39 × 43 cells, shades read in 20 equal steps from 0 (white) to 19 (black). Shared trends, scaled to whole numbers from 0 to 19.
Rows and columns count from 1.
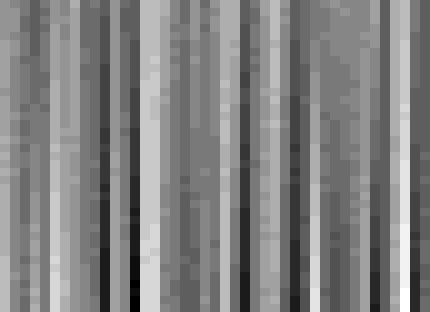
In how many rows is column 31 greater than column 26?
36
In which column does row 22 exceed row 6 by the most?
38
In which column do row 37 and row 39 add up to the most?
14
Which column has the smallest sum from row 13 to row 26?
41
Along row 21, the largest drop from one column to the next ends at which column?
15
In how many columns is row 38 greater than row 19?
16
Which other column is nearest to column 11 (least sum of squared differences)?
25
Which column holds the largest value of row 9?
11
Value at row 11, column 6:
6
